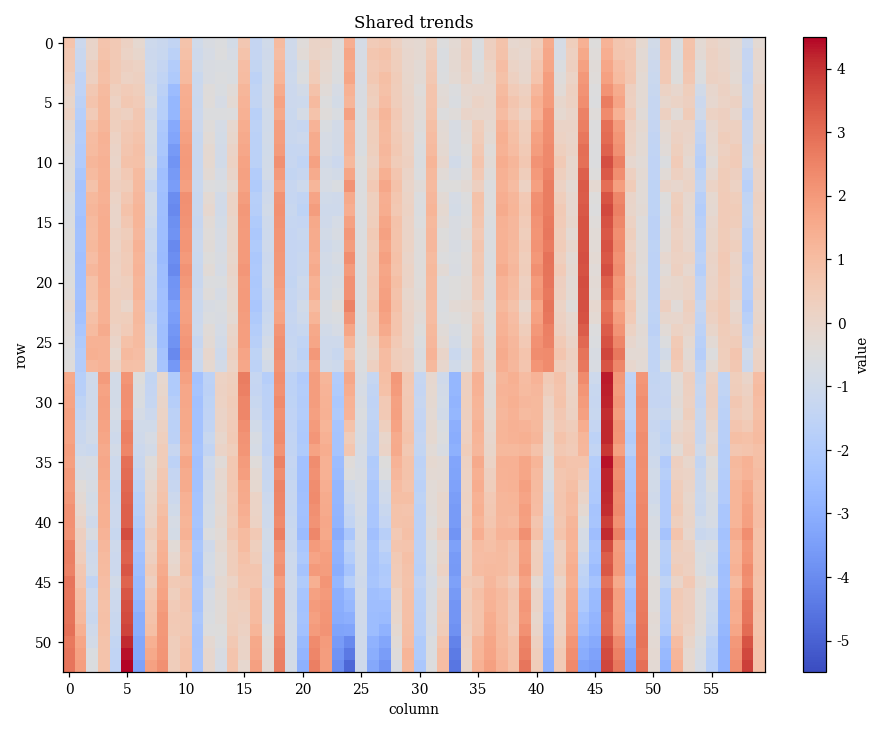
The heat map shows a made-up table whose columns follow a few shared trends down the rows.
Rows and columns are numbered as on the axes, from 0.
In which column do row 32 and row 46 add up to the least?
33
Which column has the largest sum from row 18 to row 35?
46
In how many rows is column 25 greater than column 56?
25
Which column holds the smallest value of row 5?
9
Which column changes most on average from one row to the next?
24
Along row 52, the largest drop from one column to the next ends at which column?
6
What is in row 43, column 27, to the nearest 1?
-2
